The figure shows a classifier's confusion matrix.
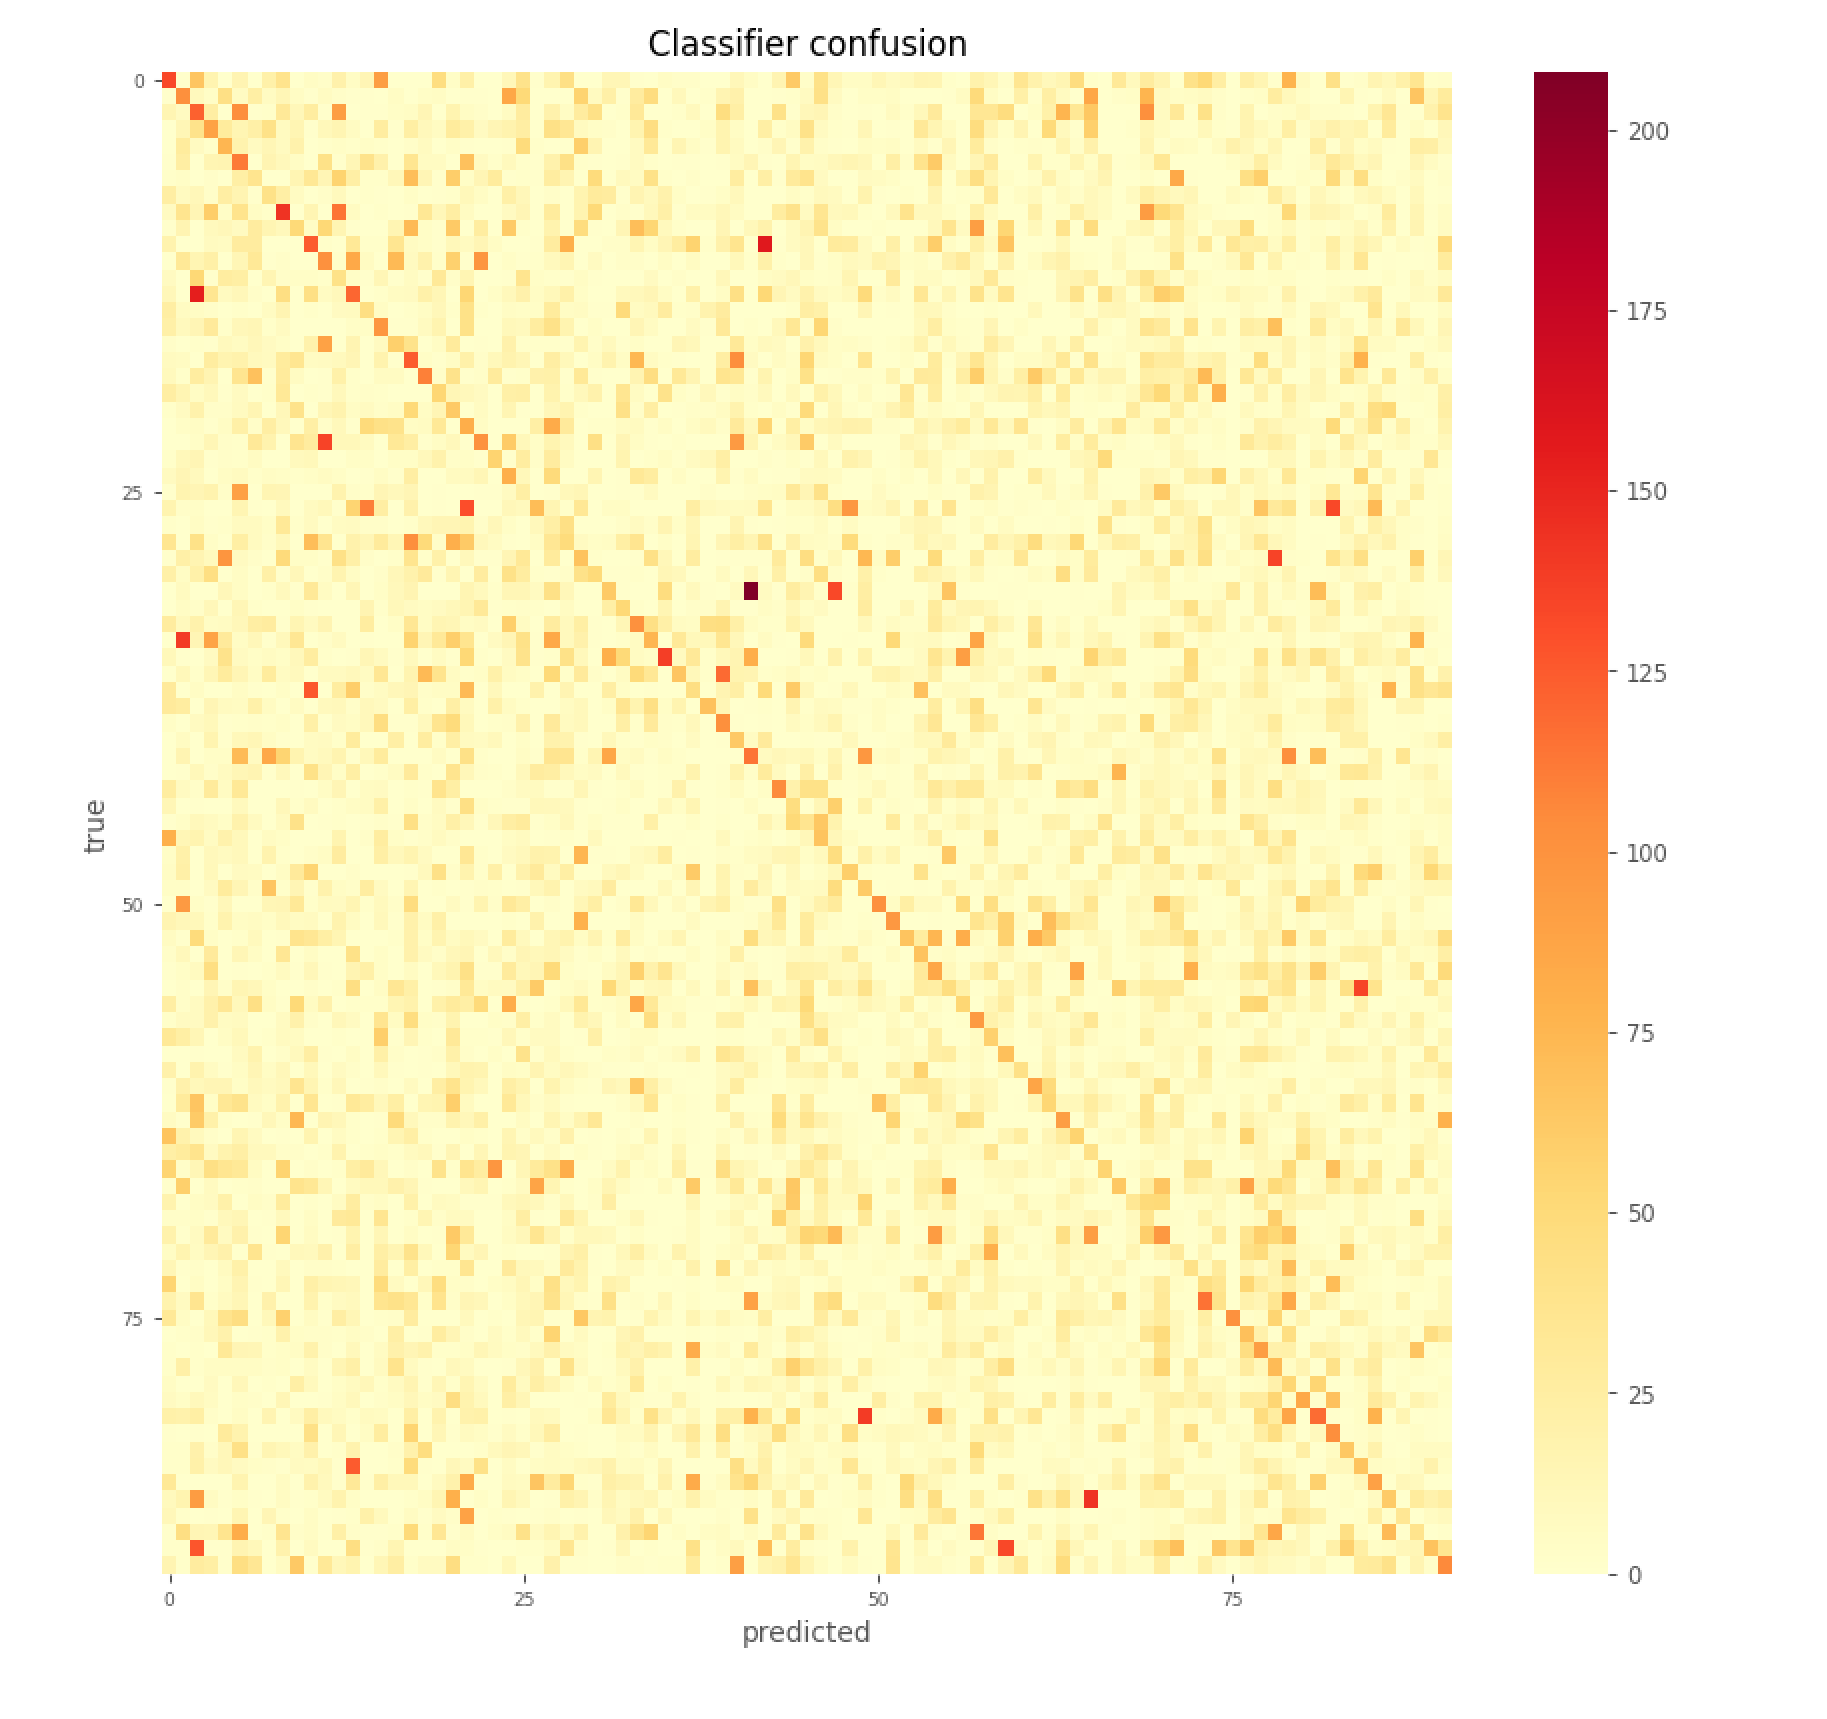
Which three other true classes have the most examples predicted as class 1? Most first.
34, 50, 67
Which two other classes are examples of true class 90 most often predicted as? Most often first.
40, 9
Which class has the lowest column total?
38
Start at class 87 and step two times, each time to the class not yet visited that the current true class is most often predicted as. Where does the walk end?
27
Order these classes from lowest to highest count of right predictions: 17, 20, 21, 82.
20, 21, 82, 17
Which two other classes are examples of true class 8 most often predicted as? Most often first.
12, 69
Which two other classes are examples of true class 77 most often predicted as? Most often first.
37, 88
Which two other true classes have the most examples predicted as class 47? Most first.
31, 70
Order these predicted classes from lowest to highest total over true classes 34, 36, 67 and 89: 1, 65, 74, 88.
65, 74, 88, 1
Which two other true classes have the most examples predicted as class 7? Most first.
41, 49
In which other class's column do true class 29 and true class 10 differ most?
42
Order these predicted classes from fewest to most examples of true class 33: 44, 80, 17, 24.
80, 44, 17, 24
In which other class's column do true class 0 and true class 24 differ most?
15
